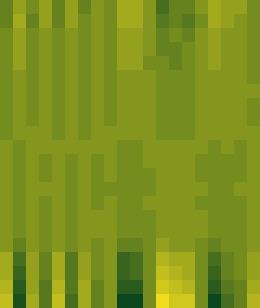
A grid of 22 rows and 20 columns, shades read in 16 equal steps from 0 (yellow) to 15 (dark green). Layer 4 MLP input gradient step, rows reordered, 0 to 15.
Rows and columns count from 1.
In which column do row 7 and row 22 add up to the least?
13
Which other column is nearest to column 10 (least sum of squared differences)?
17
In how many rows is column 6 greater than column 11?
5
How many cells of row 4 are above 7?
9
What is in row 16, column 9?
7
